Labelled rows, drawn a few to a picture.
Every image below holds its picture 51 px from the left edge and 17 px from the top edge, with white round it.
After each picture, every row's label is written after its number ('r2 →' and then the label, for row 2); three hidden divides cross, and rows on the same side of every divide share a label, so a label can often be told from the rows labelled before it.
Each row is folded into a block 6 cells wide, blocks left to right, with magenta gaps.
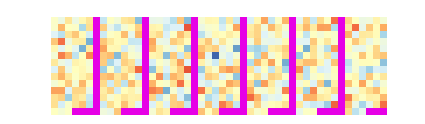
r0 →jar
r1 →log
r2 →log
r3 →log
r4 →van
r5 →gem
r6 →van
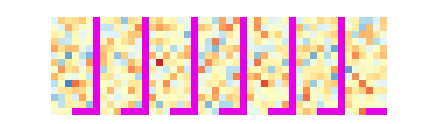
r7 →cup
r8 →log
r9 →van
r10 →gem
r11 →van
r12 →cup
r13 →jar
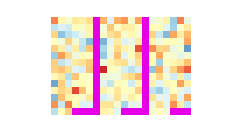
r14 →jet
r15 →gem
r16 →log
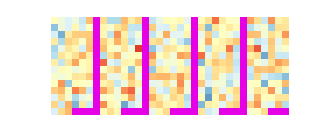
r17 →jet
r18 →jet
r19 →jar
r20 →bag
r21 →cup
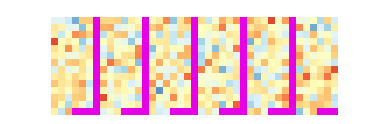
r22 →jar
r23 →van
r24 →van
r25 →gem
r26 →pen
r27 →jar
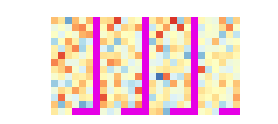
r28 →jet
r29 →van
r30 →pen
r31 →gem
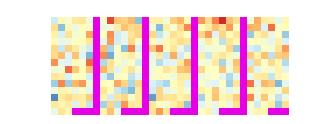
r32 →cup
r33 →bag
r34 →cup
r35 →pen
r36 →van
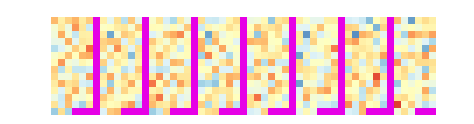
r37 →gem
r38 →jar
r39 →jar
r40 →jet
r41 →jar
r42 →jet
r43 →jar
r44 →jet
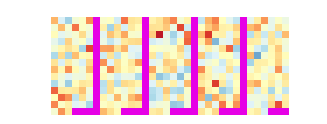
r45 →jet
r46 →cup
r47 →pen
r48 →bag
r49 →bag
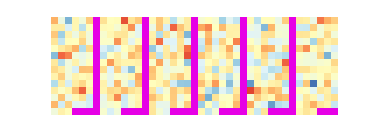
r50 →jet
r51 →gem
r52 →van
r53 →bag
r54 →jet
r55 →cup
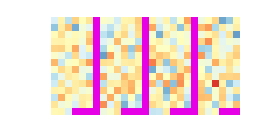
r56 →cup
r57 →jet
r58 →jar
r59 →van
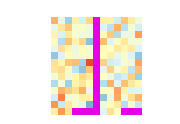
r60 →jet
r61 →cup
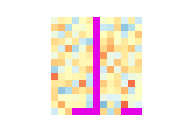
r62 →jar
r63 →log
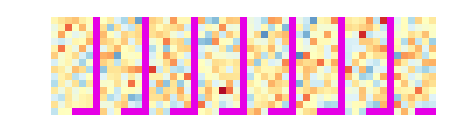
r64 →pen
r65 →log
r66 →gem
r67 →jet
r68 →cup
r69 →jet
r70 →gem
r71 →jet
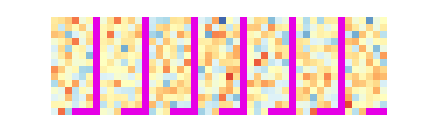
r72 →pen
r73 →bag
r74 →jet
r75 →jar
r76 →van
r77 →jar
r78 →jar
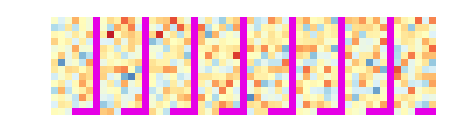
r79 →cup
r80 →pen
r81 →pen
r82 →jar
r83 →cup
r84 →log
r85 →bag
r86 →gem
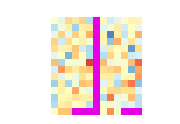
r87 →cup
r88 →jet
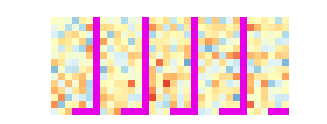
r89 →jar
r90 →jar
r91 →van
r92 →van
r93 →van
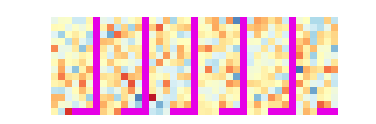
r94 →jar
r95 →jar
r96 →van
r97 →log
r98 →bag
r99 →log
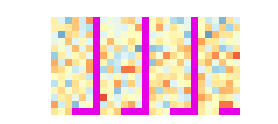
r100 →jet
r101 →log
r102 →van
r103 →jar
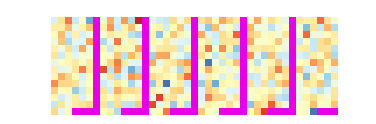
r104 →bag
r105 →gem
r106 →jet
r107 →cup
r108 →log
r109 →pen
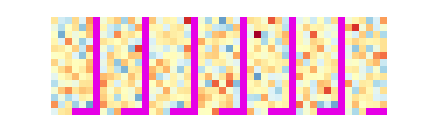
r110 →jet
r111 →jar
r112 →gem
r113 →jar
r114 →pen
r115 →jet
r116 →van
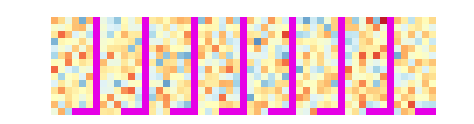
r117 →gem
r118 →jet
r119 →cup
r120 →log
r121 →cup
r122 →jar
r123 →gem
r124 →jet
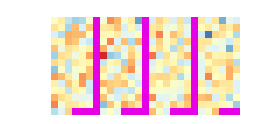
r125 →jar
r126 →bag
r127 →bag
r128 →jar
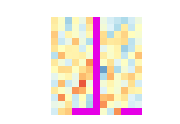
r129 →jet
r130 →jar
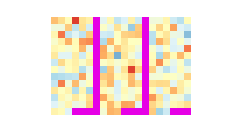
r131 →pen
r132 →log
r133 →van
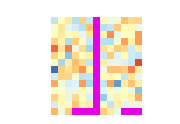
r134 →log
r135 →cup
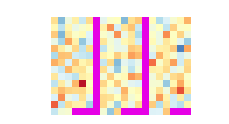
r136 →jet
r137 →van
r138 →jet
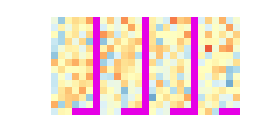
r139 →jet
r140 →pen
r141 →cup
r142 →pen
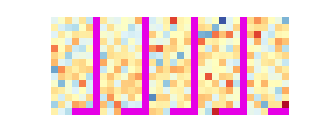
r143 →log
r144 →jet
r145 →cup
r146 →jar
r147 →bag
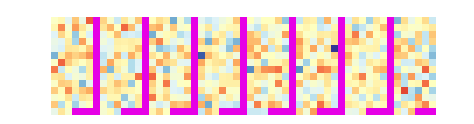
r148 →gem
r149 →gem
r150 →van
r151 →jet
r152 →log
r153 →log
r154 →log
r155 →log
